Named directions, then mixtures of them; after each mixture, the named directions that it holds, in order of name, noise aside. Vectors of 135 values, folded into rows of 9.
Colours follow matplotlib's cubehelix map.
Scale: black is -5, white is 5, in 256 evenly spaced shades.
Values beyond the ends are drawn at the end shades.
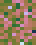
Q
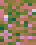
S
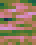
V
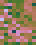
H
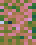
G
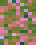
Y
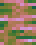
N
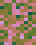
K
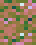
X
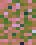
Q.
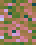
H, Y.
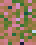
Q.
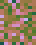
K, Y.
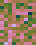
K.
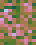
G, H, X.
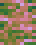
N, Q.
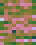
H, N.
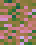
H, Q, S.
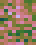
H, V.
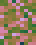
Y.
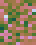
S.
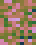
N, Q, S.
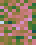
G.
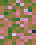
Q, Y.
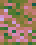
H.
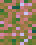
G, Q, X.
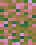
H, Q, X.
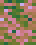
H, X.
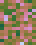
N, Q, S.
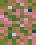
Q, Y.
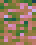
S, V, X.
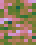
G, H, V.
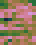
V.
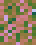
G, S.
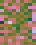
G.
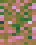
G.
